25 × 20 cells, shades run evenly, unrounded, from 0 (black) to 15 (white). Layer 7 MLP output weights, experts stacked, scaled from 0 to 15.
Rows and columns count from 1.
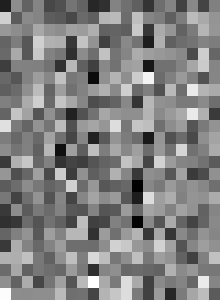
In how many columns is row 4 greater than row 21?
7
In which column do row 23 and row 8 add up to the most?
18
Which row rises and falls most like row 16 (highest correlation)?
9
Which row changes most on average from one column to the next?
24
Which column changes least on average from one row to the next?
5
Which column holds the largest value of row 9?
4
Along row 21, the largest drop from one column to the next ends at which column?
17
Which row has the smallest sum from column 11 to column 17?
1
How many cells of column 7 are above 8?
8
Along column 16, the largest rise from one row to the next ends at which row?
21
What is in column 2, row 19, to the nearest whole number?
3
